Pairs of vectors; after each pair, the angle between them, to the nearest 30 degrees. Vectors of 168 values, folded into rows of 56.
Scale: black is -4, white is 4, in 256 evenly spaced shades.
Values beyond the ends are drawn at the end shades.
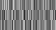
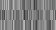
30 degrees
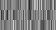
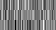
120 degrees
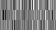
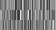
90 degrees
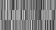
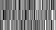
120 degrees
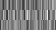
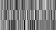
90 degrees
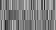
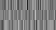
120 degrees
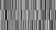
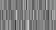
90 degrees
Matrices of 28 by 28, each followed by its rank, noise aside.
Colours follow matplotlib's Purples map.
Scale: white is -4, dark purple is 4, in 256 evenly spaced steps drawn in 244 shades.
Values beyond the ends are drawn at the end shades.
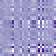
one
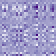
two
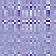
one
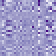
two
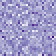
four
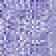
four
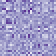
three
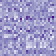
four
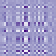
one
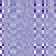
one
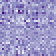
four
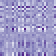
two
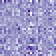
four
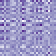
two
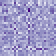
four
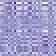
two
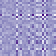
one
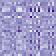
two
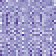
four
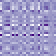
one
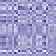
two
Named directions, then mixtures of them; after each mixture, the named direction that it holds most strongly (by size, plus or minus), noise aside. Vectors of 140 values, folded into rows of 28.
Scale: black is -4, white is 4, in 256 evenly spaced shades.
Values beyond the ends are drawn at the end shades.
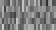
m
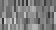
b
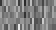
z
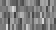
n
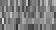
m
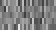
z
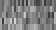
b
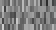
m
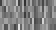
z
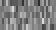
n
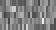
n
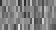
z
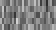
m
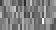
z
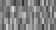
n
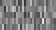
z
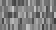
n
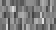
n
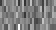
z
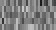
m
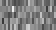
n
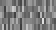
n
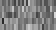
b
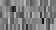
n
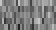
z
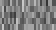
m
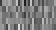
z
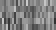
b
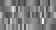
n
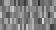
z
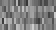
b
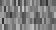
m
